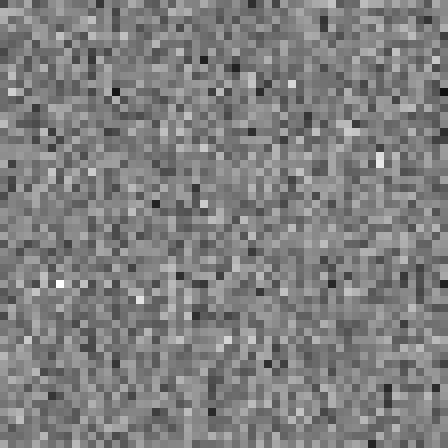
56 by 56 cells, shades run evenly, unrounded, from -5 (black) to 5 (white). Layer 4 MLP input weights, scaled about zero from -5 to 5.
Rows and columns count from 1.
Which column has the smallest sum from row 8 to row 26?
55
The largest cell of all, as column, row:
8, 36
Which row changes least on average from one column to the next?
2
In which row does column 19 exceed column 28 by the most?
35
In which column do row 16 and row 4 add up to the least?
41
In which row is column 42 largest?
1
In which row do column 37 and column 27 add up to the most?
11
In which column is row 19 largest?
26
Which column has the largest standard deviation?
32
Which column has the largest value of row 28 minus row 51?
49
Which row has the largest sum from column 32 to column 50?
20
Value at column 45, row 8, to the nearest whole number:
2
